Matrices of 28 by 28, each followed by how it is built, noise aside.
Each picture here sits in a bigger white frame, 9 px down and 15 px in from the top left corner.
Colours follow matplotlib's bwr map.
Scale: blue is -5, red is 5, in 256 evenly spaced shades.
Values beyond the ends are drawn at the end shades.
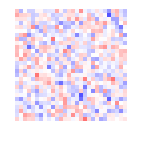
Toeplitz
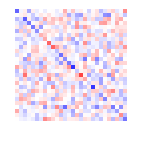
diagonal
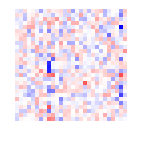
uneven columns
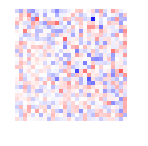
upper triangular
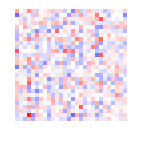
uneven columns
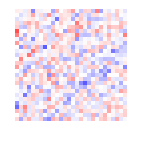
Hankel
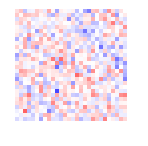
Toeplitz
